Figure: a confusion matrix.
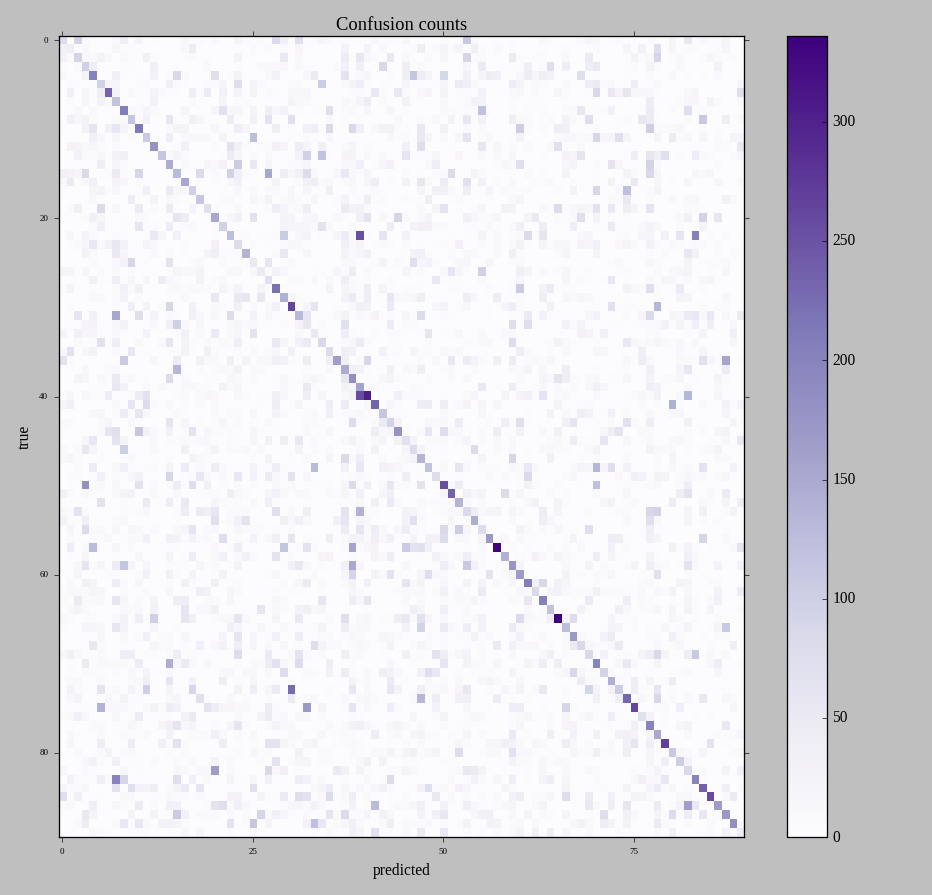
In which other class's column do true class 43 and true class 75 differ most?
32
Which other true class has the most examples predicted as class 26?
87
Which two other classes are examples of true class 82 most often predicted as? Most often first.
20, 27
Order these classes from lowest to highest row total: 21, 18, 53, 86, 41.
18, 21, 41, 53, 86
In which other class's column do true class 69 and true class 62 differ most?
83
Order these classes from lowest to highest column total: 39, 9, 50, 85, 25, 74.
85, 9, 25, 74, 50, 39
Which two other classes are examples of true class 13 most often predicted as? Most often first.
34, 32
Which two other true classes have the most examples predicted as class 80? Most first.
41, 87
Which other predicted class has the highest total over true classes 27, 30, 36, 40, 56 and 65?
39
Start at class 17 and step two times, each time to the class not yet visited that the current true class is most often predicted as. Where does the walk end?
47
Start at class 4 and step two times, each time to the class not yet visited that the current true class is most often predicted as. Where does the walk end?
8
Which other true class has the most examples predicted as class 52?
55
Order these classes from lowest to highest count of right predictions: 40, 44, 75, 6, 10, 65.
44, 10, 6, 75, 40, 65
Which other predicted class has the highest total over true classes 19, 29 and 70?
14
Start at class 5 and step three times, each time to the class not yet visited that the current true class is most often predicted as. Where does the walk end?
38
